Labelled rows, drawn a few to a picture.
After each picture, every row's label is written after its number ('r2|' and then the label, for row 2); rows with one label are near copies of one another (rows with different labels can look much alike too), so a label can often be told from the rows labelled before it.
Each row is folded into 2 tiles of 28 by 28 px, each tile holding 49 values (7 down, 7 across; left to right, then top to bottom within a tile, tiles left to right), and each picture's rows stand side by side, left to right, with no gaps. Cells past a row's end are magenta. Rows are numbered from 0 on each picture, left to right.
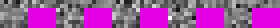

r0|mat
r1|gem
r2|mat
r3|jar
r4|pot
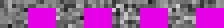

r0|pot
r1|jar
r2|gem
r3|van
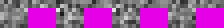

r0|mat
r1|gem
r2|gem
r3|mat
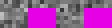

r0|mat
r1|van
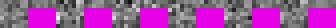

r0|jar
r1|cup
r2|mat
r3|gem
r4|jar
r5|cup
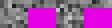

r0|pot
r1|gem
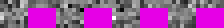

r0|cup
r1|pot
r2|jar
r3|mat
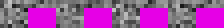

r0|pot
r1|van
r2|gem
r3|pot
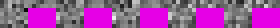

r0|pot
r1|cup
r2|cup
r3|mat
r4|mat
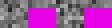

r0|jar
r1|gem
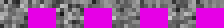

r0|mat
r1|gem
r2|jar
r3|jar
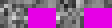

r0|gem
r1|cup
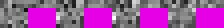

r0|pot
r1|cup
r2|cup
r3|mat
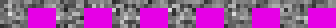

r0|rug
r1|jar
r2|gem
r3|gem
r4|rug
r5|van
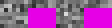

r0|van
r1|rug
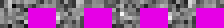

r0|pot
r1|cup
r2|rug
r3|cup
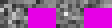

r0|gem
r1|rug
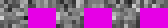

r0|jar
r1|cup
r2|mat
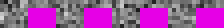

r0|cup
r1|rug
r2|pot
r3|van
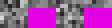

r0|cup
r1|gem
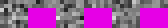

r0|gem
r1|jar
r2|cup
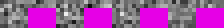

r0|gem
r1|rug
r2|rug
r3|mat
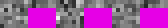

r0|van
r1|cup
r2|van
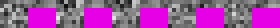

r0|gem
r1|cup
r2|cup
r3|van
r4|rug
